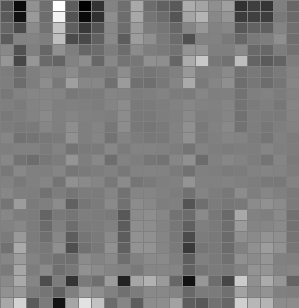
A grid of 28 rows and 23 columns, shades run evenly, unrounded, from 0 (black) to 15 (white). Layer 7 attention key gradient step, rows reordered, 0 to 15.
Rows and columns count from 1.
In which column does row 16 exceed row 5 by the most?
2
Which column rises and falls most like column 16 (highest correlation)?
3
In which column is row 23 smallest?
15
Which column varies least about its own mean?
17
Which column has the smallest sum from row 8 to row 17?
19
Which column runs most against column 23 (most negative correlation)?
11
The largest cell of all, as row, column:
1, 5
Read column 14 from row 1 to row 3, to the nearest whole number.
5 5 6
